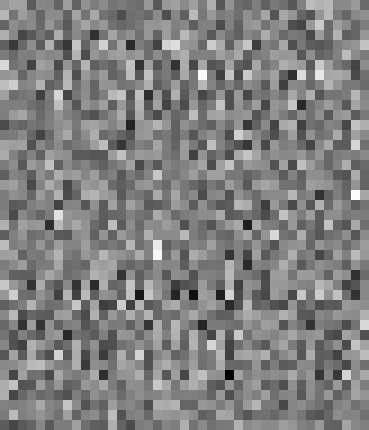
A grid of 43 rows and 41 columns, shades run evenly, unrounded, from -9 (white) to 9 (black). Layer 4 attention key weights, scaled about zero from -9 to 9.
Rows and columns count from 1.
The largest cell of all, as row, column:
38, 26
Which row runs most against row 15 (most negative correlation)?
17
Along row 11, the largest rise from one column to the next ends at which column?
34
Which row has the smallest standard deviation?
40
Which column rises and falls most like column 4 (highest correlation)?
9
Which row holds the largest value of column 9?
29
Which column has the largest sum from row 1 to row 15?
15
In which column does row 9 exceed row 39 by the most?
18
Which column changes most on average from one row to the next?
28
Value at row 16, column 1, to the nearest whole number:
-3
